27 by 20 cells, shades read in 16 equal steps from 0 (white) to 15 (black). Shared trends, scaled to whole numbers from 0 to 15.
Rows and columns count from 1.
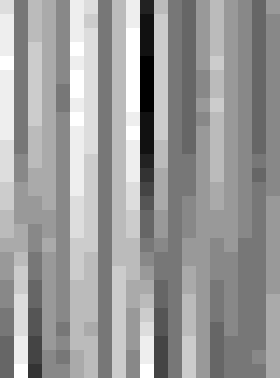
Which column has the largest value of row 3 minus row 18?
11
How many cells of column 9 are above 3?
19
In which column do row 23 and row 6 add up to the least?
6
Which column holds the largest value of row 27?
3
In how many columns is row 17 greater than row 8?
8
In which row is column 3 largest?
27
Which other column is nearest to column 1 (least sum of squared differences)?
10
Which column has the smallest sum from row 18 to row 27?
2
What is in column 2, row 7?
8
